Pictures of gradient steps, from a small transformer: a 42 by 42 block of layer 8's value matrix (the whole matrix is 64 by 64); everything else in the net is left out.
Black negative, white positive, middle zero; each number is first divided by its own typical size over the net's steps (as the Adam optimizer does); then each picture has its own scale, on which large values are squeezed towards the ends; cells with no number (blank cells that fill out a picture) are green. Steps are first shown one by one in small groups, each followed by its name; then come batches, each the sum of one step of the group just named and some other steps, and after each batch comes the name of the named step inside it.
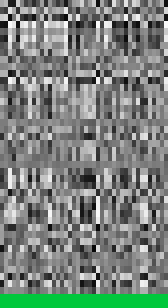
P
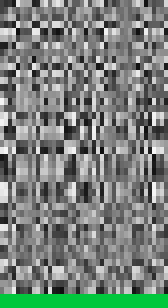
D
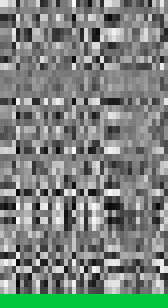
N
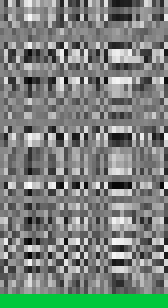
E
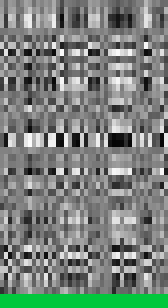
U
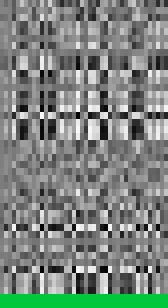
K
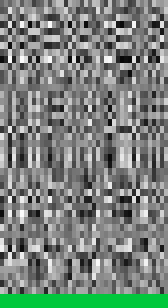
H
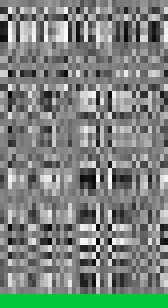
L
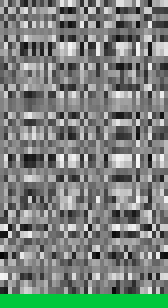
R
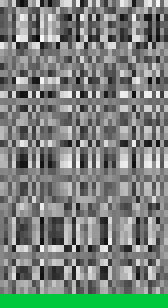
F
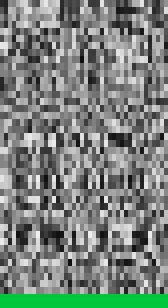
U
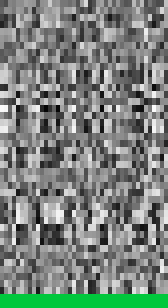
N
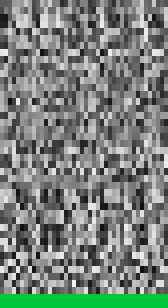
N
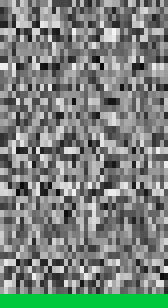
N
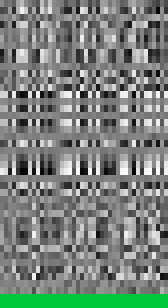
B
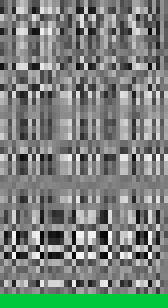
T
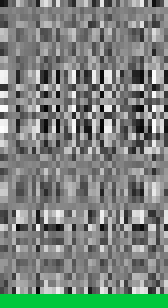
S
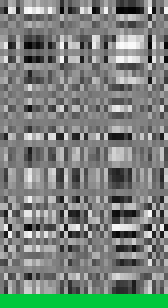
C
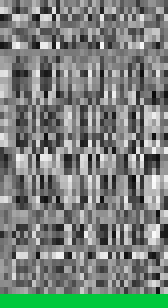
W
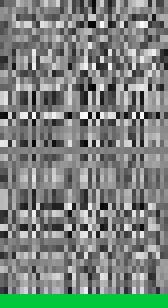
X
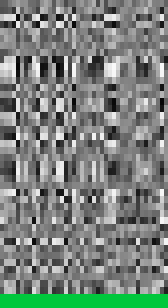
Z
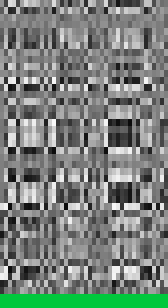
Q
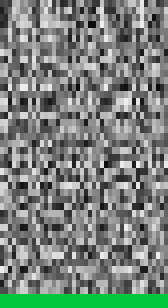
X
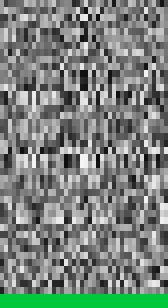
W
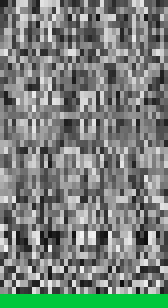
T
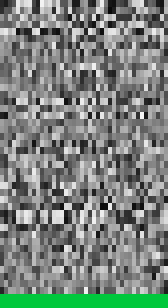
X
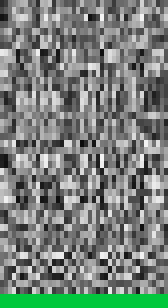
W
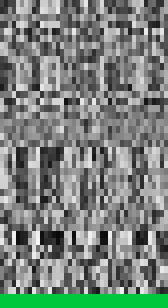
T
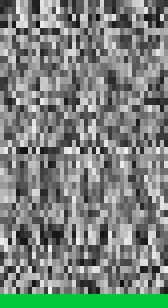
Z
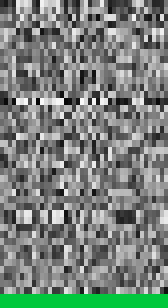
Z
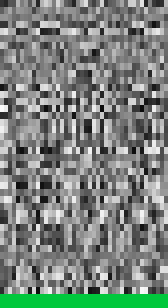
S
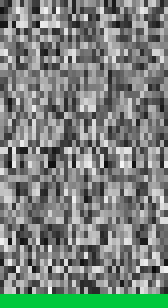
Z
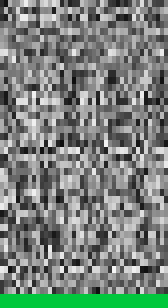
Q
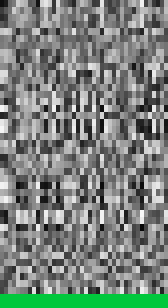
S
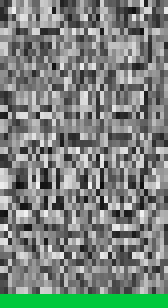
C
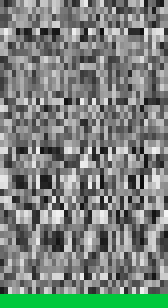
W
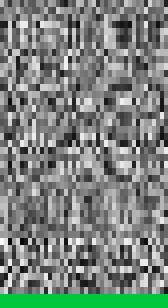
Z
